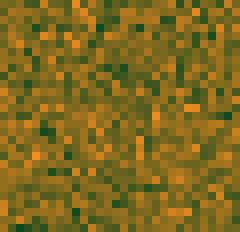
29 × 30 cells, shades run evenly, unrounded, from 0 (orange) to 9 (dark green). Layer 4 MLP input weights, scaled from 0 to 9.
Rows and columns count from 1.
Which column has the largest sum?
15
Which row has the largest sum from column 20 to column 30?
5
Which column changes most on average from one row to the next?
25
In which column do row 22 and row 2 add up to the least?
10
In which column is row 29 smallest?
12
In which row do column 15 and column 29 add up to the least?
20
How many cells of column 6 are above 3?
24
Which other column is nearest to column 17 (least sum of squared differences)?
19
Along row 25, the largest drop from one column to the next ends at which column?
28
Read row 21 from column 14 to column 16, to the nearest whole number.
6 5 3
